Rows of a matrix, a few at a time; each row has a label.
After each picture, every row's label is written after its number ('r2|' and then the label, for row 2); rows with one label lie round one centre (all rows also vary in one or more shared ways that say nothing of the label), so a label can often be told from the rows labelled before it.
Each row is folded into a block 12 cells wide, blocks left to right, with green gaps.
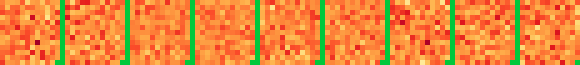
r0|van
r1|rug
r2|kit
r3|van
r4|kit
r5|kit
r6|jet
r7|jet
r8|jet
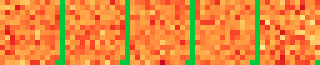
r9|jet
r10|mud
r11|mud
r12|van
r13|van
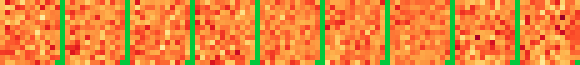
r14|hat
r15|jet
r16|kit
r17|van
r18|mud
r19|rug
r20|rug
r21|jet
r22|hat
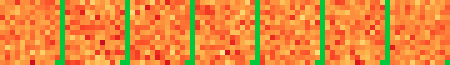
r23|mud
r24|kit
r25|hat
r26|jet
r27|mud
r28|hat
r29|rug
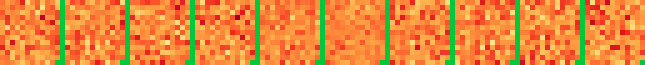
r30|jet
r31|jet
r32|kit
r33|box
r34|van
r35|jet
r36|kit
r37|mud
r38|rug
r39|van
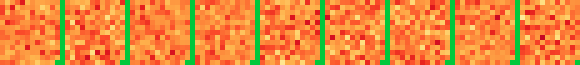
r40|rug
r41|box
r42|rug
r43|hat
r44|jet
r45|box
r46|kit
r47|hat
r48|hat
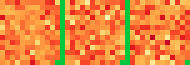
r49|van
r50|hat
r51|van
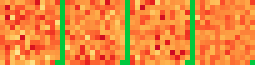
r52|jet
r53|jet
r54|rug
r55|jet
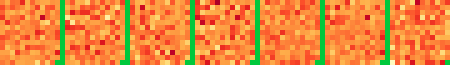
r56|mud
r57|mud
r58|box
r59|jet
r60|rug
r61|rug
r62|jet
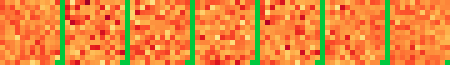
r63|kit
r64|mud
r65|hat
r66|kit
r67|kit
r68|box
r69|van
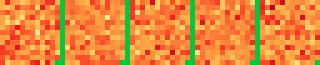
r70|jet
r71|jet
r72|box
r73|jet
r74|van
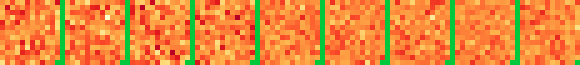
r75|hat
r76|rug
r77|van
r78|rug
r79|kit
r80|mud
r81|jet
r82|kit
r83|hat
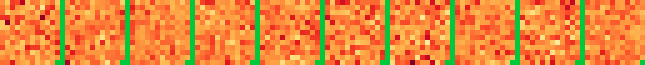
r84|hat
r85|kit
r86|van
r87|hat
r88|rug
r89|mud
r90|box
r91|hat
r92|kit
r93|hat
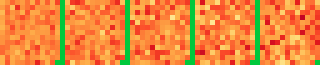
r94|rug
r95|hat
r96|van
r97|kit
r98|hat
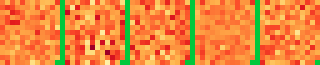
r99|hat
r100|jet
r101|mud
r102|kit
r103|van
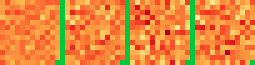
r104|kit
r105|box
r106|van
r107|hat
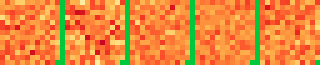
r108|kit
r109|mud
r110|box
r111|hat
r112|hat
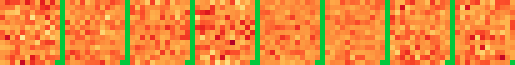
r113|jet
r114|rug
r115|kit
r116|hat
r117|mud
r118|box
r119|box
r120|van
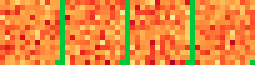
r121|jet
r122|mud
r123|jet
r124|kit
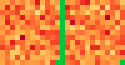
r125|jet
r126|jet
